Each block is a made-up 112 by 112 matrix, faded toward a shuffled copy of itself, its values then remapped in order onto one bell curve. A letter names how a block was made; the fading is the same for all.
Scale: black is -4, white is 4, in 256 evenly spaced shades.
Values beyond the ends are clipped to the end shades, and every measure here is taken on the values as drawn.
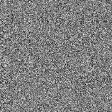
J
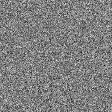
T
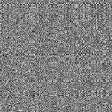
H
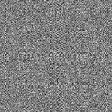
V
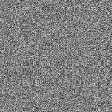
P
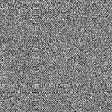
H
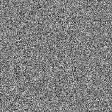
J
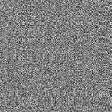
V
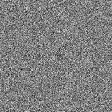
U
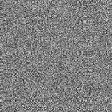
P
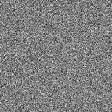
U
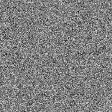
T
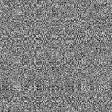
H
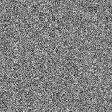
U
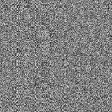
V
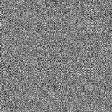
V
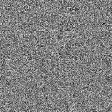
J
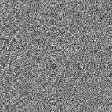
V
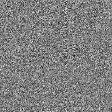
J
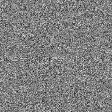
J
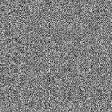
V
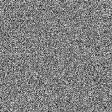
U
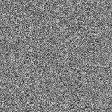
U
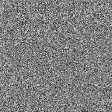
J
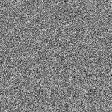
U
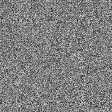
J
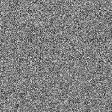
J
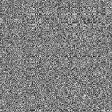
H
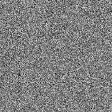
J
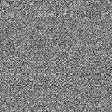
H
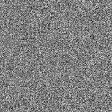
U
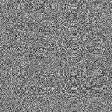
H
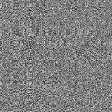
V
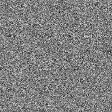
T
